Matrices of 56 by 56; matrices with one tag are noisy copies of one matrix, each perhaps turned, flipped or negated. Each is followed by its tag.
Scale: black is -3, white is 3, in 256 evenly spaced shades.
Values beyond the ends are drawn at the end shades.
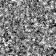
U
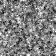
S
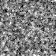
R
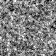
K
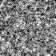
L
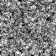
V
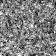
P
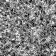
L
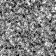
K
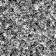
V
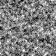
S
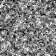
L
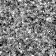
V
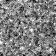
P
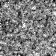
P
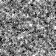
S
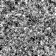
L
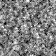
S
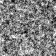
P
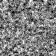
U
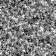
S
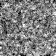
P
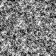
L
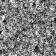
V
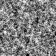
S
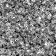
K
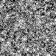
L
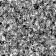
V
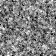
K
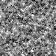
S
